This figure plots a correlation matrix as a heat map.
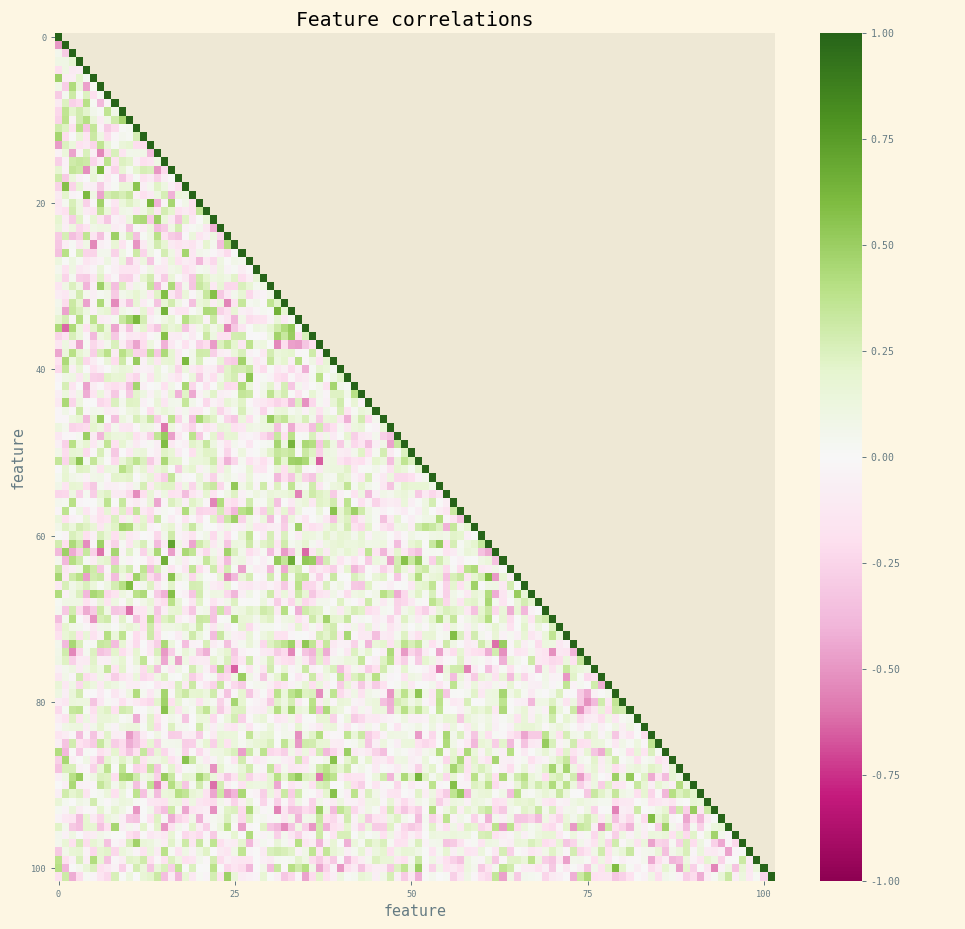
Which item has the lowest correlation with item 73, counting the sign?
62
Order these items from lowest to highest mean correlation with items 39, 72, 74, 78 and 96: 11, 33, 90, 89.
33, 89, 11, 90
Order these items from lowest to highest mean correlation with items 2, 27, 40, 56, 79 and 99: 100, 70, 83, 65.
100, 83, 70, 65
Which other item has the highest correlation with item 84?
94
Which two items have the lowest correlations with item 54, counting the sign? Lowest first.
76, 74
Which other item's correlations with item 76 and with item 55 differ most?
25
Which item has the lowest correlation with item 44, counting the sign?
35
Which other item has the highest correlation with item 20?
13
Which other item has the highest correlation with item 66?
10
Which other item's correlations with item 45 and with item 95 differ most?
77
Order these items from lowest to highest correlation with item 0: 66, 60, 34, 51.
66, 60, 34, 51
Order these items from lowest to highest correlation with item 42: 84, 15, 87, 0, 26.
15, 0, 84, 87, 26
